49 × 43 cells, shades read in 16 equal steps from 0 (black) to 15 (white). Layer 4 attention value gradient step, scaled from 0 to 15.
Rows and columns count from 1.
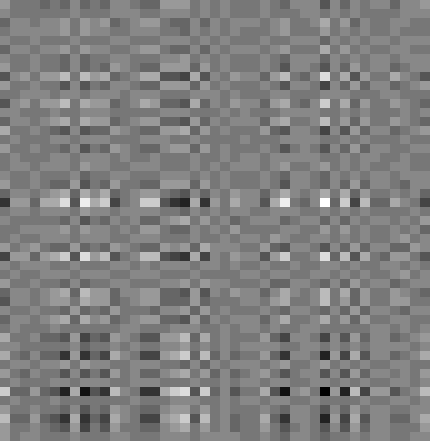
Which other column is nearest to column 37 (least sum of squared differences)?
6
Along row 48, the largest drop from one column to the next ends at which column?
9
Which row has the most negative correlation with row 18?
30
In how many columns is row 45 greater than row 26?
11
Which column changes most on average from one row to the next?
33
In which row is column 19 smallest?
23
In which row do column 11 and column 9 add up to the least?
44
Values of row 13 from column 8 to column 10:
7 8 8
